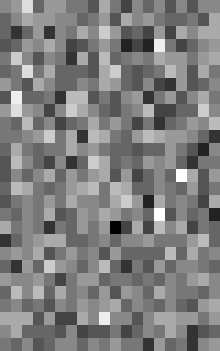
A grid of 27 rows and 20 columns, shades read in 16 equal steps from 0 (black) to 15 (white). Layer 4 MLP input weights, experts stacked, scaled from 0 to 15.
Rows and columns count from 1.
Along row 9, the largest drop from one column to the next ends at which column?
15
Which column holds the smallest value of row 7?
16
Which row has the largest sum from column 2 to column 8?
9
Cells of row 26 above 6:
8
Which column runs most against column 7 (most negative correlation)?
10
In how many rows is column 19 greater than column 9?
10
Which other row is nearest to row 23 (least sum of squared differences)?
2
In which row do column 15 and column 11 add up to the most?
17
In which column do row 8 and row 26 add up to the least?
6
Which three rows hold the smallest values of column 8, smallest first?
11, 26, 4
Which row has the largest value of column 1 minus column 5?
18
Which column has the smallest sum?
14
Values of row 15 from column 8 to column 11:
10 11 7 11
